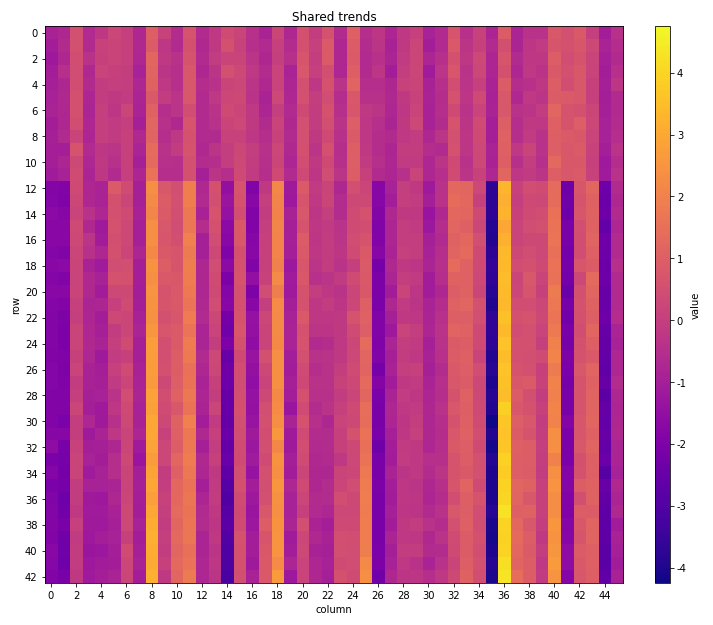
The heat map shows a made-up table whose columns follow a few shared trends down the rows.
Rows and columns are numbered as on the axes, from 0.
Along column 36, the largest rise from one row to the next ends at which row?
12
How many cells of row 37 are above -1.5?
39
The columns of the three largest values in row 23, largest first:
36, 8, 18
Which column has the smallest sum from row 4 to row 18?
35
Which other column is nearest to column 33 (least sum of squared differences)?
43
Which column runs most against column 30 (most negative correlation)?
5
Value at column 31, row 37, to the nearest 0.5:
-0.5
